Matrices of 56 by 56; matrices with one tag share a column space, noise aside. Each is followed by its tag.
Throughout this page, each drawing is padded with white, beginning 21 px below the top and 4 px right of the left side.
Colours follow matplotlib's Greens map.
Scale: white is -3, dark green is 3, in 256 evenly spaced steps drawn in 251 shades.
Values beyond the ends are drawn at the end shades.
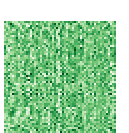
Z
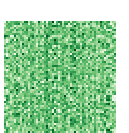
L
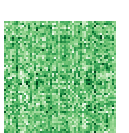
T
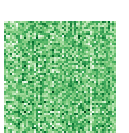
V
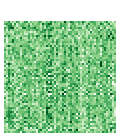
Z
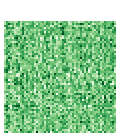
T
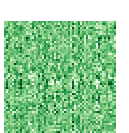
T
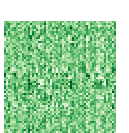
T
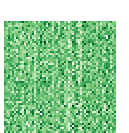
V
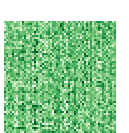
V
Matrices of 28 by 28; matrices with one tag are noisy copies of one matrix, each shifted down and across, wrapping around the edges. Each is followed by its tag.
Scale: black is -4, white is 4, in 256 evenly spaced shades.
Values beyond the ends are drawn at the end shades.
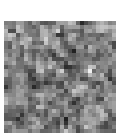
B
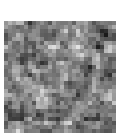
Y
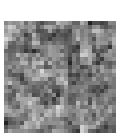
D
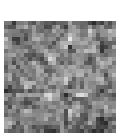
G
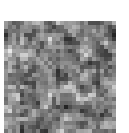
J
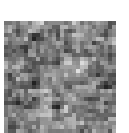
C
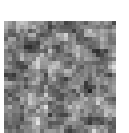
J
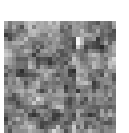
D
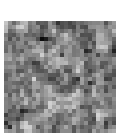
D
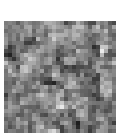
D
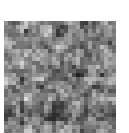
G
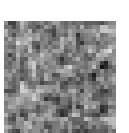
C
